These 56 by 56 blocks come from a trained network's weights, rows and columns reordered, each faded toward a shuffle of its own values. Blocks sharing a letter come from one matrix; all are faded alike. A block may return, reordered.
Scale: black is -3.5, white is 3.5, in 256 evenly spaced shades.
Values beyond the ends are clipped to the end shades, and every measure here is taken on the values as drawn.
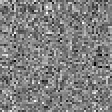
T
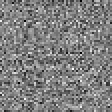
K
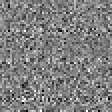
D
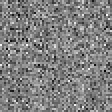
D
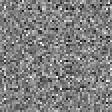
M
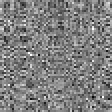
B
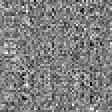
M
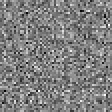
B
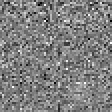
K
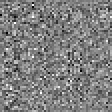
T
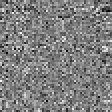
M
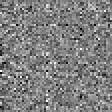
D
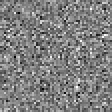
T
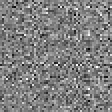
K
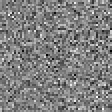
T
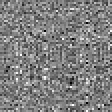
M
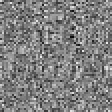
B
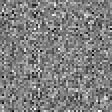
T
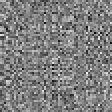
B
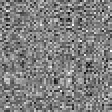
B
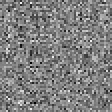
T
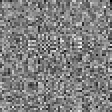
B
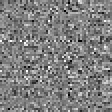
D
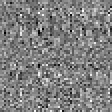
M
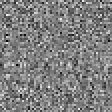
K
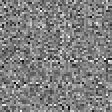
K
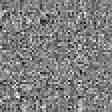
D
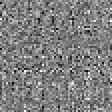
D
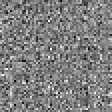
D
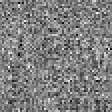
K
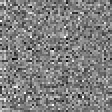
M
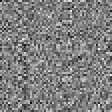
B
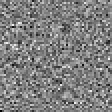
K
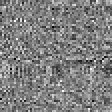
K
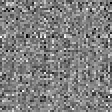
D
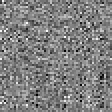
M
